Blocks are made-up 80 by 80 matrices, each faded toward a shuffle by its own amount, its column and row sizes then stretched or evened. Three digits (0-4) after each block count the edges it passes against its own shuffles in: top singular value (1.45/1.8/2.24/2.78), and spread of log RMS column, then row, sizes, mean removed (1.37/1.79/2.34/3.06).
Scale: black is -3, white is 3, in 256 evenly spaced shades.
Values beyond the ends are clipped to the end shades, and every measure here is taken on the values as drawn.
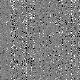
1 4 1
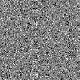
2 1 0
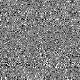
2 1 3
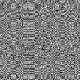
4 0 2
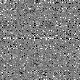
2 2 3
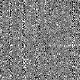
2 4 1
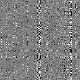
3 4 2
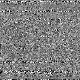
0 0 4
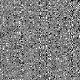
2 3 0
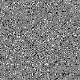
2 1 2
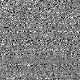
0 0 4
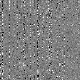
2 4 1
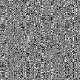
3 3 0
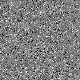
0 1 1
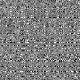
3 1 4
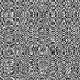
4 3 0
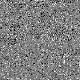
1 1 2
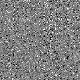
2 2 0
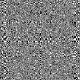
3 3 3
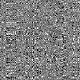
3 3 2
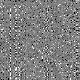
3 3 0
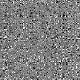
2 2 2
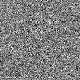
1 0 1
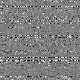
3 0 4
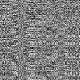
3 3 0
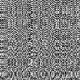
4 4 0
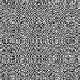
4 0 3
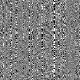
3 4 0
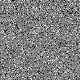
1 0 1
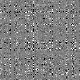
2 4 3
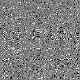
2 3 3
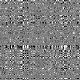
4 3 4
